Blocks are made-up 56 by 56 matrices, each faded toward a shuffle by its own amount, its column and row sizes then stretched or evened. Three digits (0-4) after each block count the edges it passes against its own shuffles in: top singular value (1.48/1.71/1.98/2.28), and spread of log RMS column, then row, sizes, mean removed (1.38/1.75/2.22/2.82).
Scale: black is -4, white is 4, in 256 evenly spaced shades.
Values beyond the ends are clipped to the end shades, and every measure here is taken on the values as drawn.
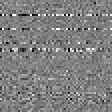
4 0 4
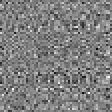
4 1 2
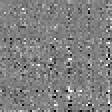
2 3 3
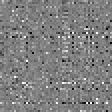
3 2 3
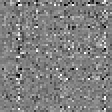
1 3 3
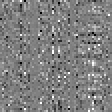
3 4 0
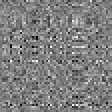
4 2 3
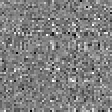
3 1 2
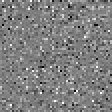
2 0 2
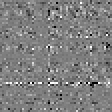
3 2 4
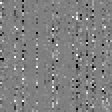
0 4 0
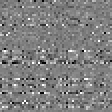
4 0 4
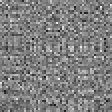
4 0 1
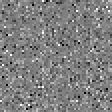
0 0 0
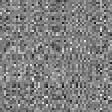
4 3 1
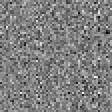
2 2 1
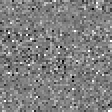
0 0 2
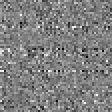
1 2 3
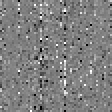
2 3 0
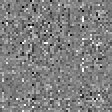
0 2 1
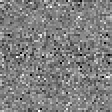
0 0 2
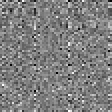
4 3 1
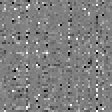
3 3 1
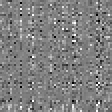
3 4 2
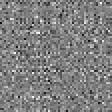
4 1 2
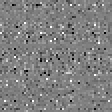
0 1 3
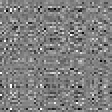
4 3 4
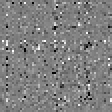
0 3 2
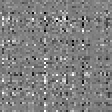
3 3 4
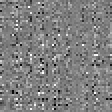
1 4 2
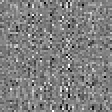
3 3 0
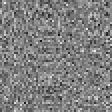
3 1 0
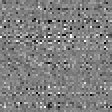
3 2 4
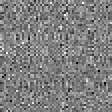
4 1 0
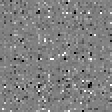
0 2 2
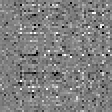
3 2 2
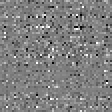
0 2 4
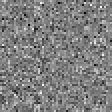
2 2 0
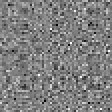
4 1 2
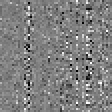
3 4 0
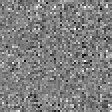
1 2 2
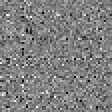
1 1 2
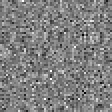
3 1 1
